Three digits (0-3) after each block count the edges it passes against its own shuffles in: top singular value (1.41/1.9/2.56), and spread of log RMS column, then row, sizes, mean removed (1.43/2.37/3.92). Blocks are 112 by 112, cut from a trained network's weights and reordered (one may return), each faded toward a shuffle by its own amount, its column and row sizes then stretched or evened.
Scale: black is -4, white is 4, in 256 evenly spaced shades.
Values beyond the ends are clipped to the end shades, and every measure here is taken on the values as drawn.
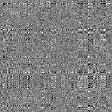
3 2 2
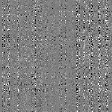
0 3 2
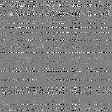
1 2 3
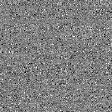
0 1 2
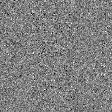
0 1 1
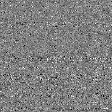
1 1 2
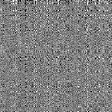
3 2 2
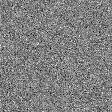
1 0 0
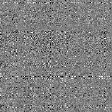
1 2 2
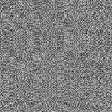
3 1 0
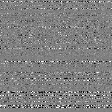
1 1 3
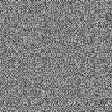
3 0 1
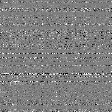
1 1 3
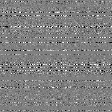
1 1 3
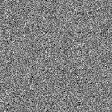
2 1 0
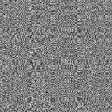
3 2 0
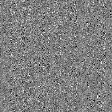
0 2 0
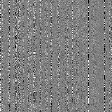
2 3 0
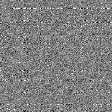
2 1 2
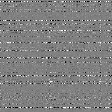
1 1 3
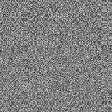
3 0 1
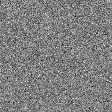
0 0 1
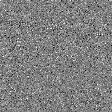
0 0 1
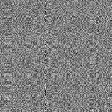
3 1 1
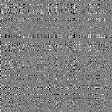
3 2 3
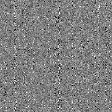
1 2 1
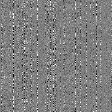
1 3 0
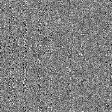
0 2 0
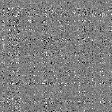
0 2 2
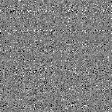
1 2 2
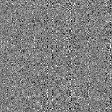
2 2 1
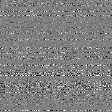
1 0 3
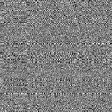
3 0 2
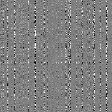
3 3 1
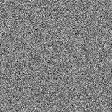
2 0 0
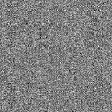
2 1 1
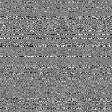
3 0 3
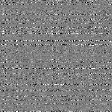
2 1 3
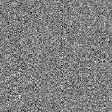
2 2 0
